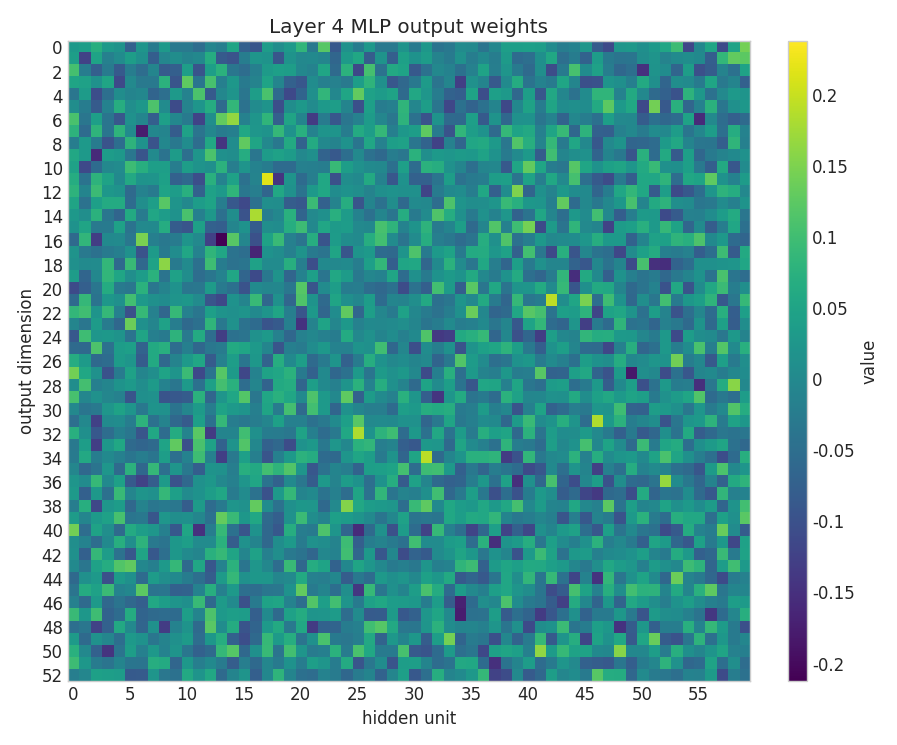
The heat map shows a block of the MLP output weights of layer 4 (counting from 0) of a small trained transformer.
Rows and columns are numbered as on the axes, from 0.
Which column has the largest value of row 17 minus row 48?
40
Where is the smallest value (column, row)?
13, 16
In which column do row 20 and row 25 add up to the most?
57
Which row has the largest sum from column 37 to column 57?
50
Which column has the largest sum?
0
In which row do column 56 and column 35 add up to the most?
20
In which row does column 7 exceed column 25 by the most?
5
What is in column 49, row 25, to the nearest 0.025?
0.075
